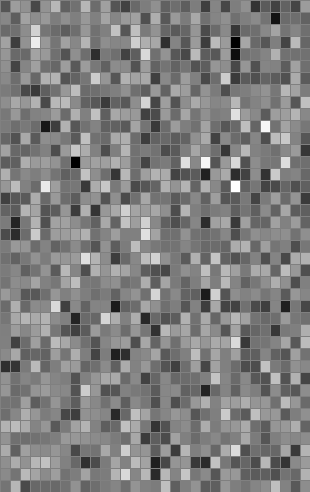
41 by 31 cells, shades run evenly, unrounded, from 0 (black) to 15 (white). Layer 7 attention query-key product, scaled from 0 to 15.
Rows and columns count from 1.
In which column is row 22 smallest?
12
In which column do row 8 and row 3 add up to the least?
24
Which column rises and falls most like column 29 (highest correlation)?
21
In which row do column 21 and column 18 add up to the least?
15
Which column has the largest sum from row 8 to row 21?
29
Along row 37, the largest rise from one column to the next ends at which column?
18
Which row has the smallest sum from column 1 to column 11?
11
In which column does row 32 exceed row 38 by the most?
30
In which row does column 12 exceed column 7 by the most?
3
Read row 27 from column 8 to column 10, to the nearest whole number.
2 6 6
